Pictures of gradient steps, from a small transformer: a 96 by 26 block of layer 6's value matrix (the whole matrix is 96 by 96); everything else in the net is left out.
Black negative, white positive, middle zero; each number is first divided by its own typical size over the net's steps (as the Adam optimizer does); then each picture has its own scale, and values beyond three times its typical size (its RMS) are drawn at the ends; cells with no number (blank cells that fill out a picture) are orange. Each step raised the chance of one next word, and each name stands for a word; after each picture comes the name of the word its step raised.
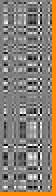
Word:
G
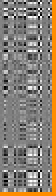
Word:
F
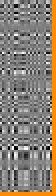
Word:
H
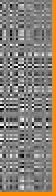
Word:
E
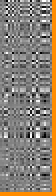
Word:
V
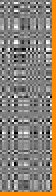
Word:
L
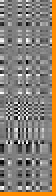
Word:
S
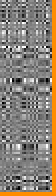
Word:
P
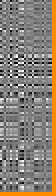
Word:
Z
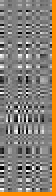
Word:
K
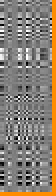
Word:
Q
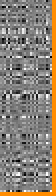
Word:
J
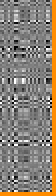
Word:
P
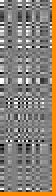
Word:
P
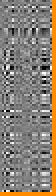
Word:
J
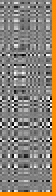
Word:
E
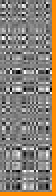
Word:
H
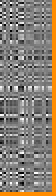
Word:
Q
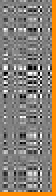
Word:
J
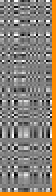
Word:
V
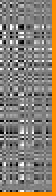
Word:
L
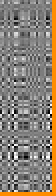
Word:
G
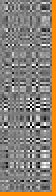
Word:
E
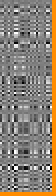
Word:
K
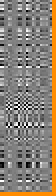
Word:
E
